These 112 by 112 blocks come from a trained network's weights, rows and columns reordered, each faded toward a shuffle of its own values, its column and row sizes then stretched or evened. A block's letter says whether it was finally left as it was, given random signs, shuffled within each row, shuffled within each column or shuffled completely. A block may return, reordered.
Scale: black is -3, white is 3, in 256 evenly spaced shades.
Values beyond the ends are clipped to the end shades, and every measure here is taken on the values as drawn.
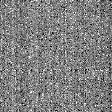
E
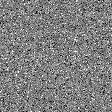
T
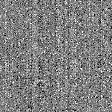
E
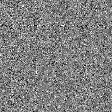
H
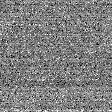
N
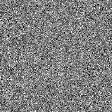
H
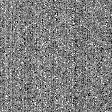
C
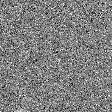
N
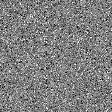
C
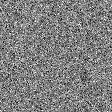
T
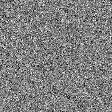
N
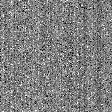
C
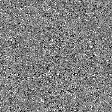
H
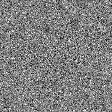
N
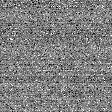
N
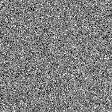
N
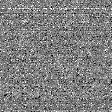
E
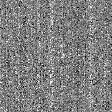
E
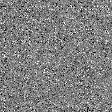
H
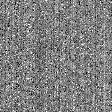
C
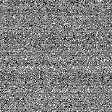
E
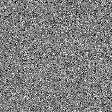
H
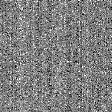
E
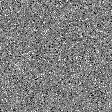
T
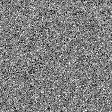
T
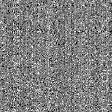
E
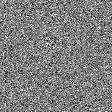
C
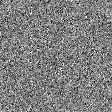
C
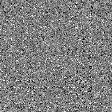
H
